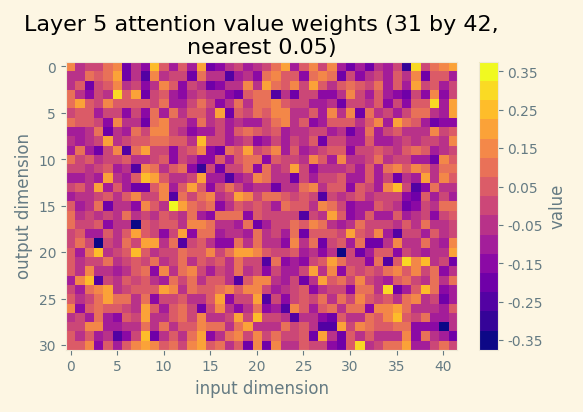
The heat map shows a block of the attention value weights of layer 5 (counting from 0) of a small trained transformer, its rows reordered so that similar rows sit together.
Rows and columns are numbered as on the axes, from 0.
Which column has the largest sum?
14
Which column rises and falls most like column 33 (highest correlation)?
30
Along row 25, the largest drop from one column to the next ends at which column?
21
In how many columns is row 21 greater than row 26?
17
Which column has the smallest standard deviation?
0
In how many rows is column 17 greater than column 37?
9
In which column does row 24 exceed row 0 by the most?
34
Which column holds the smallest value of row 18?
35
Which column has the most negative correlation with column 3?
1
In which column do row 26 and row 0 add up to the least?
32
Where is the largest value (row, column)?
15, 11
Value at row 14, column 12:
0.1
